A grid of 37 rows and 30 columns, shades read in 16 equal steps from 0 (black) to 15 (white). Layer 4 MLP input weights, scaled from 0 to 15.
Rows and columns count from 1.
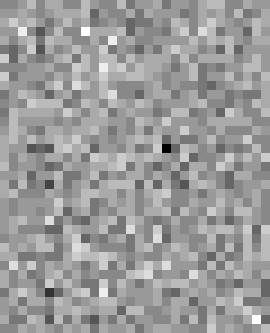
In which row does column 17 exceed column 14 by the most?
31
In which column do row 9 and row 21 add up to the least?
6
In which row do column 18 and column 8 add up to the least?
21
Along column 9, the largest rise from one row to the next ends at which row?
8
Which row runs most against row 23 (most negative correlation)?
13
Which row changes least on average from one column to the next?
14
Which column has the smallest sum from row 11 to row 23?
20
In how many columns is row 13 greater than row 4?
15
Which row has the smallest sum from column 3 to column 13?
36
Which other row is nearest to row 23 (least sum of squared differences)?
2
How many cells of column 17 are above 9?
14
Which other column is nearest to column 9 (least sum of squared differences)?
28
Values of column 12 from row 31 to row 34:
8 12 14 11
